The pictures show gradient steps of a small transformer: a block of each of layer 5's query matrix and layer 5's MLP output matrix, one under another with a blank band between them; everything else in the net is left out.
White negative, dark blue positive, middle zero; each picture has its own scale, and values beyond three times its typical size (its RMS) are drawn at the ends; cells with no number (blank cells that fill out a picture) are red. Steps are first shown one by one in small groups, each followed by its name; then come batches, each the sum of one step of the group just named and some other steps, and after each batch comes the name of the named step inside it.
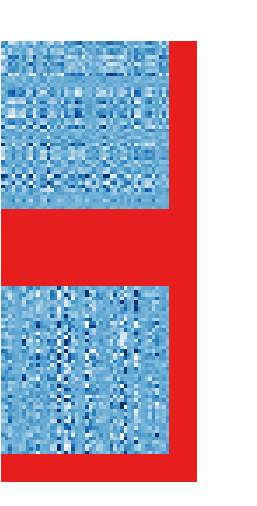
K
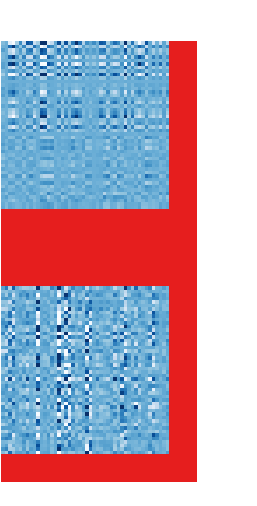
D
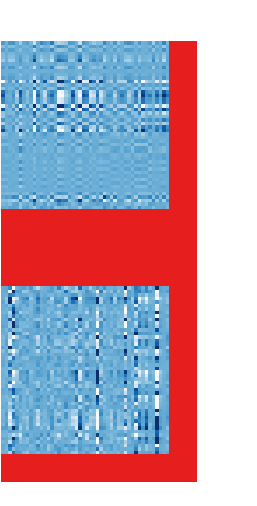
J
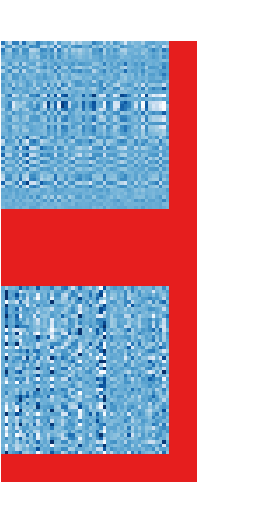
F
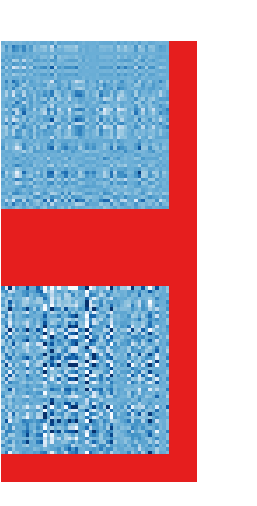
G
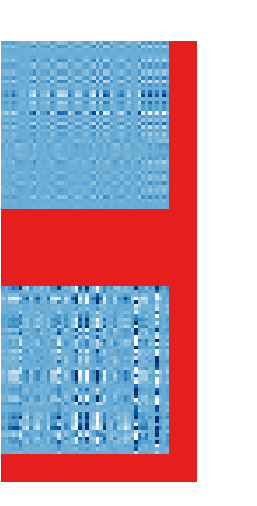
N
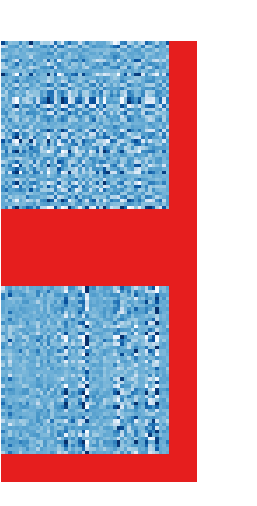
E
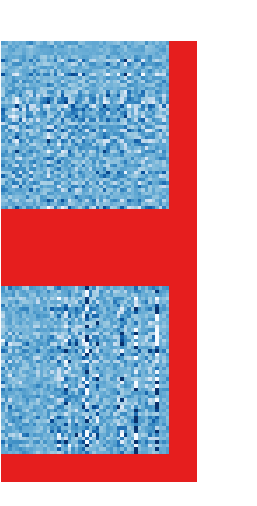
E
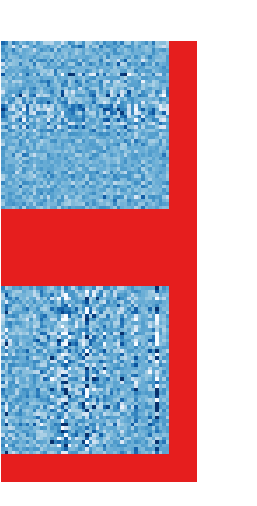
F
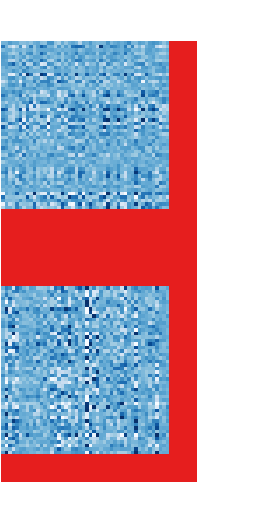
J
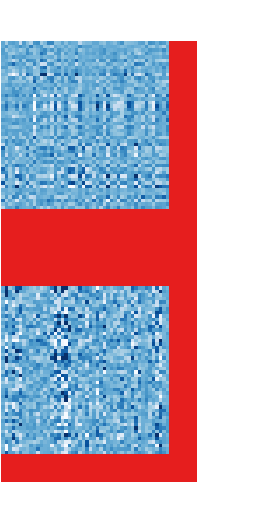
F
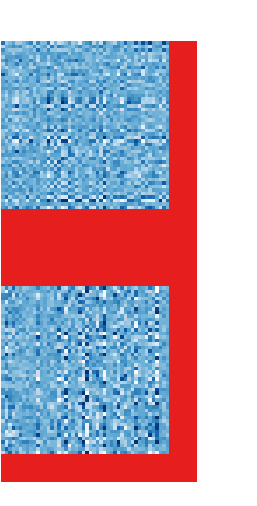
E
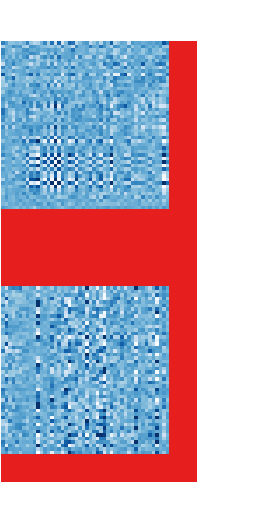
N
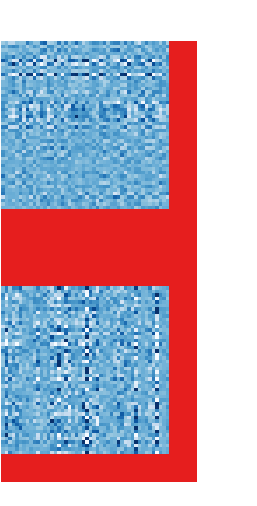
D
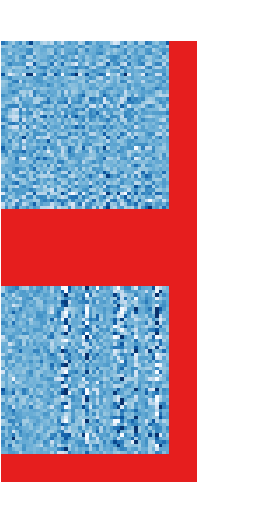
E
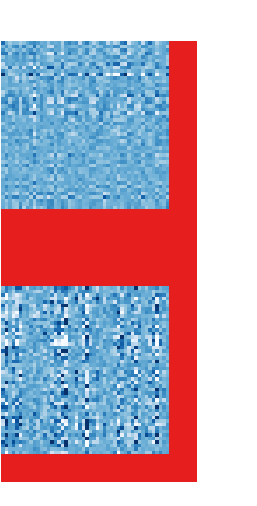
N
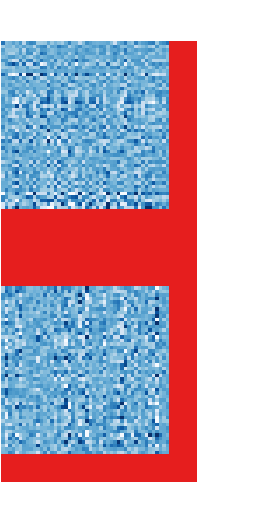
E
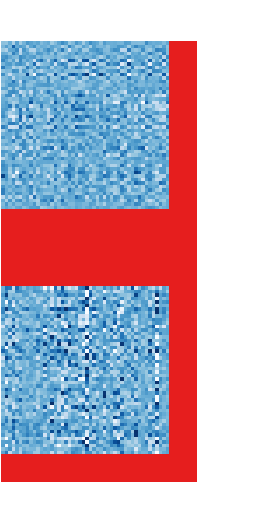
G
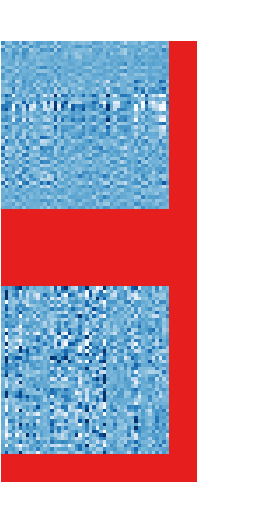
F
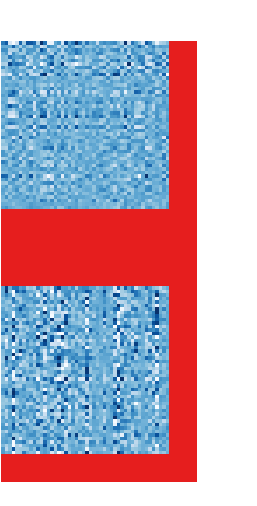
D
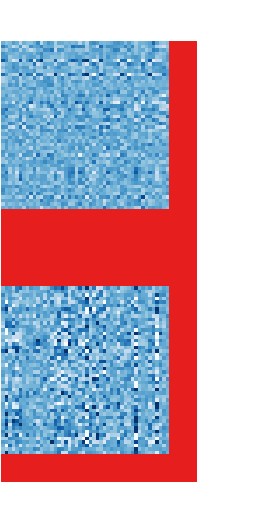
F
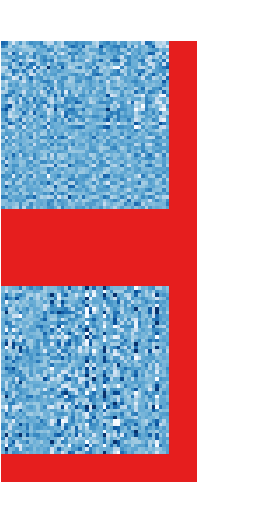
K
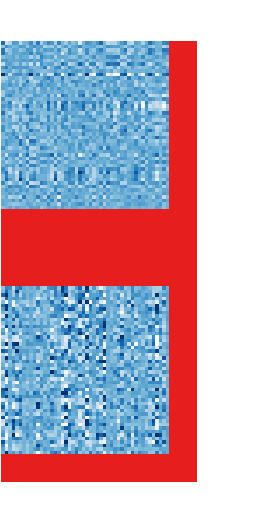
F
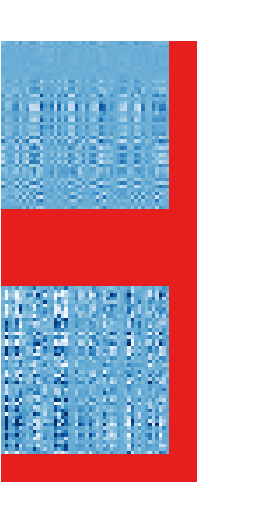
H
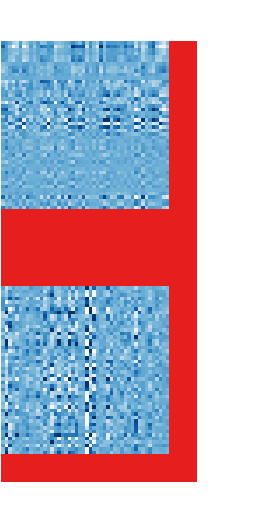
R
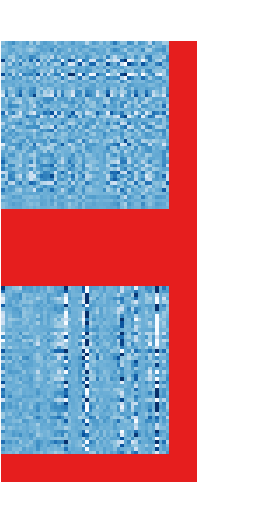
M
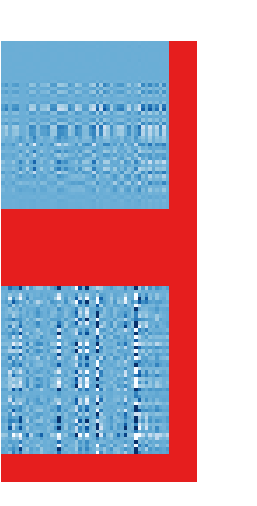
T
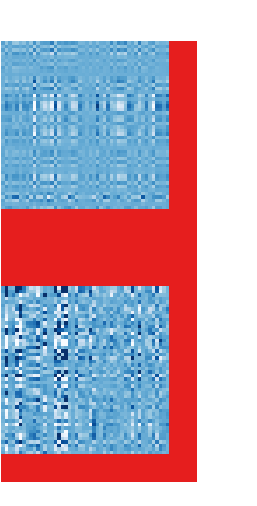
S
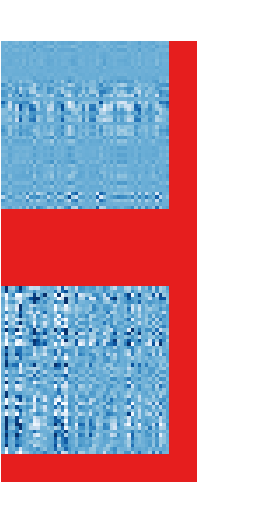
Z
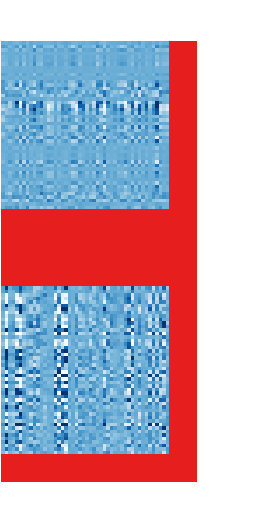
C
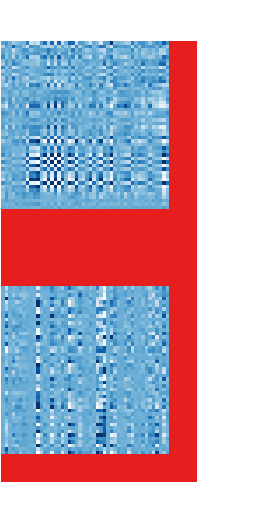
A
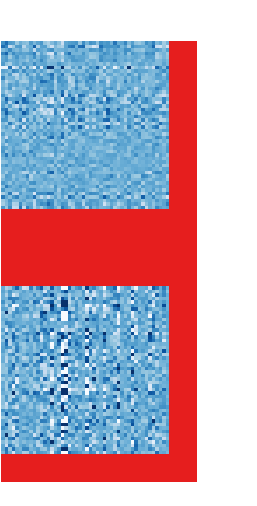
R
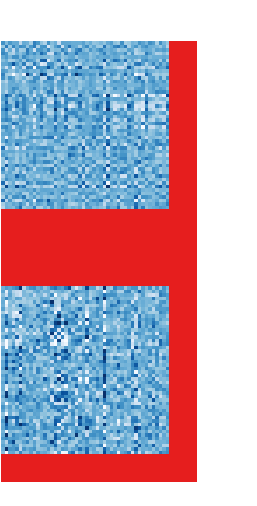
H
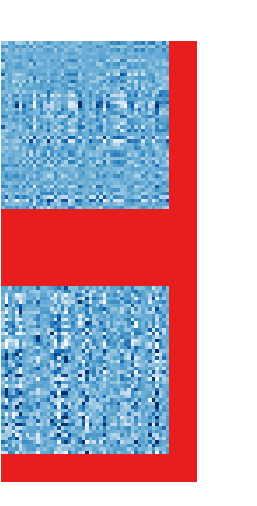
C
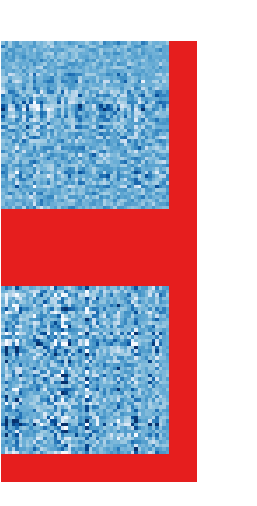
H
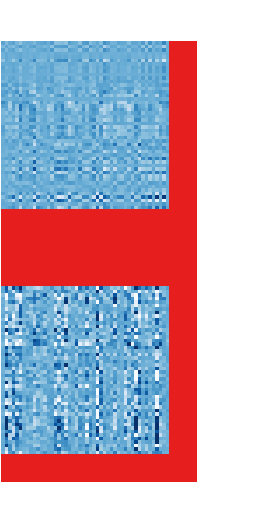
Z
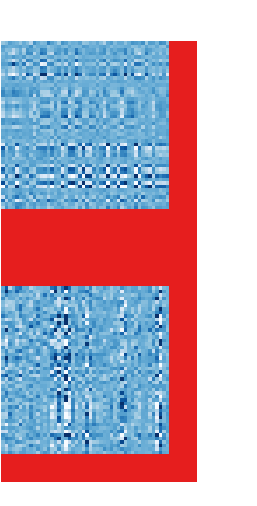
S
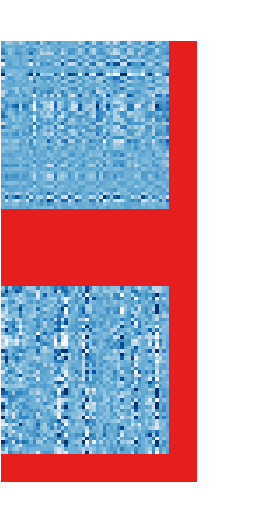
S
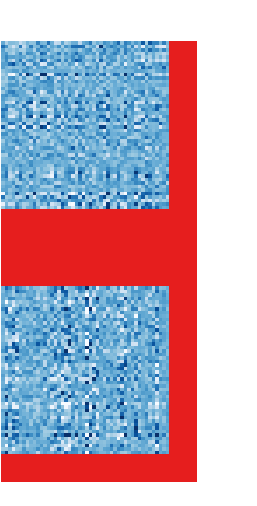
R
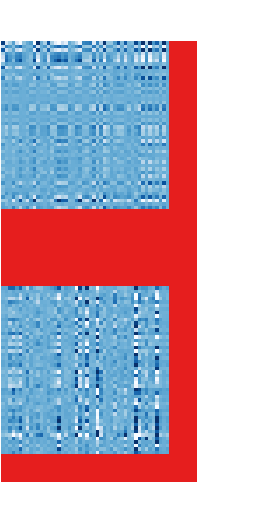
T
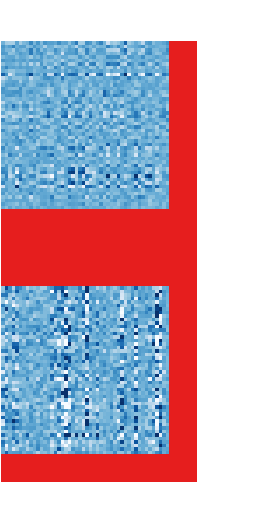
T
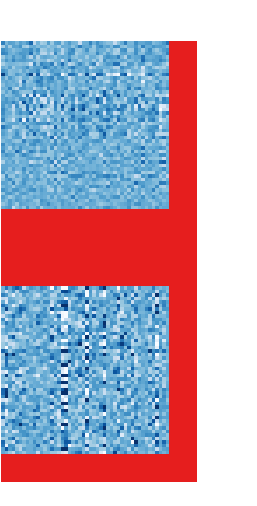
C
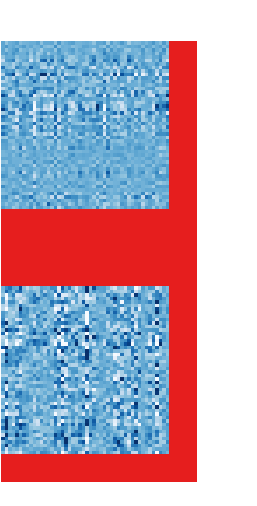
Z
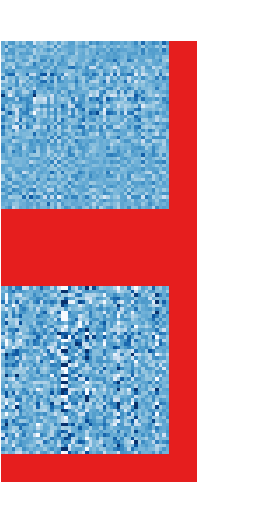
Z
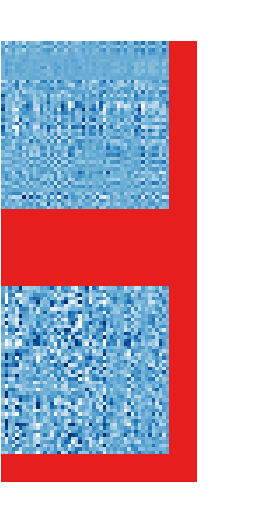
Z
